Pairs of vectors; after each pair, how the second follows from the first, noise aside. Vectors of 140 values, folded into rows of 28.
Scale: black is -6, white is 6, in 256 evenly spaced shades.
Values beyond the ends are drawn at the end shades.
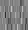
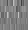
wrapped around, partly zeroed.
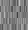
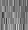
shuffled.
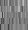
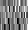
reversed, negated, scaled up.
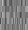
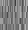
reversed.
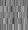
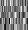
wrapped around, scaled up.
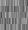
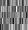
reversed, scaled up.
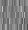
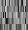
reversed, negated, scaled up.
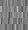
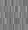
reversed, negated, shrunk.
